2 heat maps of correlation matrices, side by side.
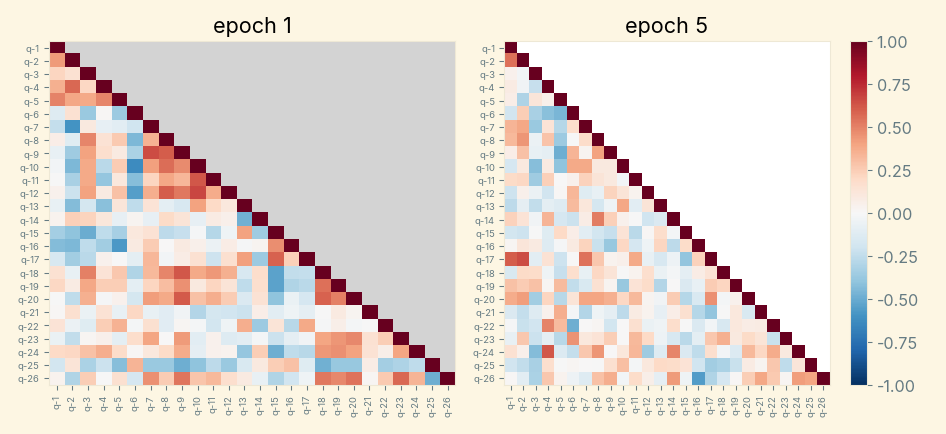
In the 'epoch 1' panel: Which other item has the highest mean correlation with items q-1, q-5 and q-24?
q-4
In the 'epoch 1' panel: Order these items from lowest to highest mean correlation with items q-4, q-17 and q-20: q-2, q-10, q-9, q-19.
q-2, q-10, q-19, q-9
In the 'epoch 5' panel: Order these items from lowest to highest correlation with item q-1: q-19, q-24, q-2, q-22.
q-22, q-24, q-19, q-2
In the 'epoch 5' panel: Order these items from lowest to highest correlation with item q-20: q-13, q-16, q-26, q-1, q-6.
q-16, q-13, q-6, q-26, q-1
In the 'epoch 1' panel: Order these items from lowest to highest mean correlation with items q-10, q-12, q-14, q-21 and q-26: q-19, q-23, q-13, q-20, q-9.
q-13, q-23, q-19, q-20, q-9
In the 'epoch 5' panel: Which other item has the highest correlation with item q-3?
q-19
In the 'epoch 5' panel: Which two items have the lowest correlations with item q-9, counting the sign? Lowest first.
q-5, q-16
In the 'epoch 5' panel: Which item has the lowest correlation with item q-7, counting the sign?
q-3
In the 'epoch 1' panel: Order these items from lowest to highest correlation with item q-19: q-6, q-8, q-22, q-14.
q-6, q-22, q-14, q-8
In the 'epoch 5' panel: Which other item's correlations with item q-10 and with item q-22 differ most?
q-6
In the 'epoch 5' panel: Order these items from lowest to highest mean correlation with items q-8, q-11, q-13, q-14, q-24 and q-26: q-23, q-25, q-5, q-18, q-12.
q-5, q-12, q-18, q-23, q-25
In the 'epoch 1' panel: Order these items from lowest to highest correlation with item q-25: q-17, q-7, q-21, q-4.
q-7, q-4, q-17, q-21
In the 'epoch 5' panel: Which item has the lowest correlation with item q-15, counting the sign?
q-17
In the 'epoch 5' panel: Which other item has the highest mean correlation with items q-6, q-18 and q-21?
q-23
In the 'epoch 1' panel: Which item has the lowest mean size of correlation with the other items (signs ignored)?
q-21
